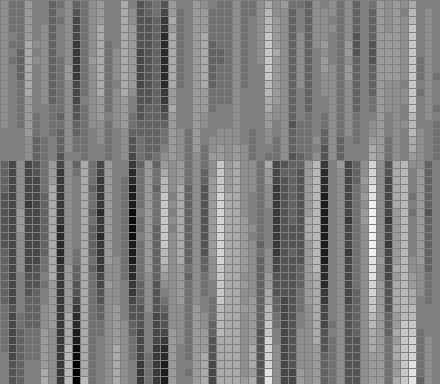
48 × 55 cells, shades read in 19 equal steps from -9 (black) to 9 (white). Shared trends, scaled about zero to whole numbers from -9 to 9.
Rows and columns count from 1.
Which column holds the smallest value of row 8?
21
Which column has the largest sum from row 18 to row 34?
47
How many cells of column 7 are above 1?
21
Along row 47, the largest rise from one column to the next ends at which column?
11
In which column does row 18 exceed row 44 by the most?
10
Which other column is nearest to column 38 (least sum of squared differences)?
54
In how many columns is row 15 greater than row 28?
27
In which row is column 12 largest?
8
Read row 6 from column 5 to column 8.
1 1 -2 0
